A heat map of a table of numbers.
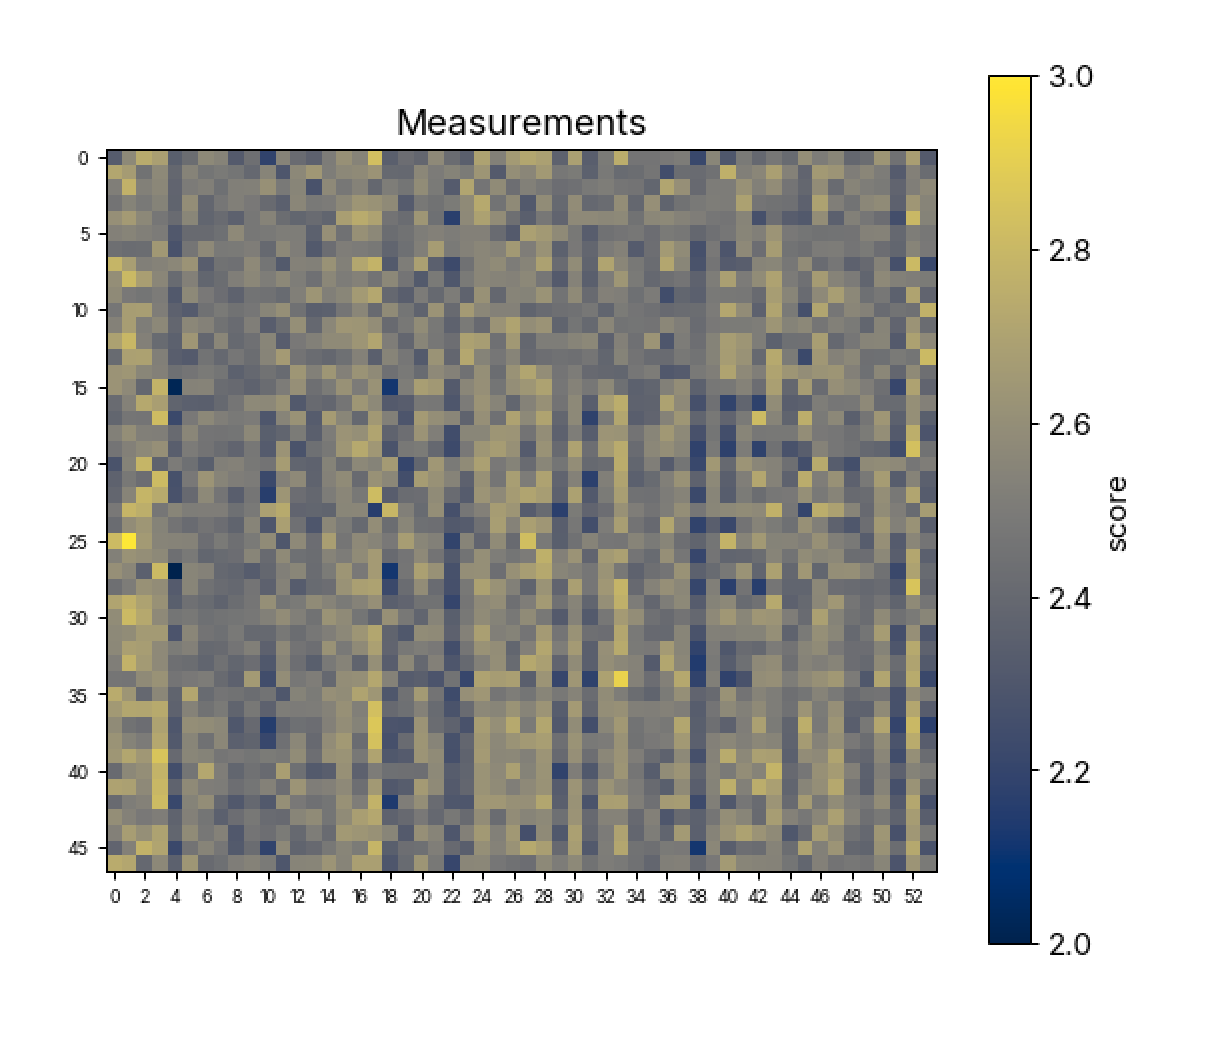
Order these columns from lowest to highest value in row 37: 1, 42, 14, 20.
1, 14, 20, 42
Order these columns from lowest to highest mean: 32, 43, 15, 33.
32, 15, 43, 33
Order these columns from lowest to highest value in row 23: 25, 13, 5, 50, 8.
13, 8, 5, 50, 25
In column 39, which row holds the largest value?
20
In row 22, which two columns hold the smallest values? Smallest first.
10, 38
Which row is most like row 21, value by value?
17
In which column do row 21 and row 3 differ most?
45
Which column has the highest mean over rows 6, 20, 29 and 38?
33
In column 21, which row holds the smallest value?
34
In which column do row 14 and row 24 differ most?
40
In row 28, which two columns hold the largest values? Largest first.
52, 33
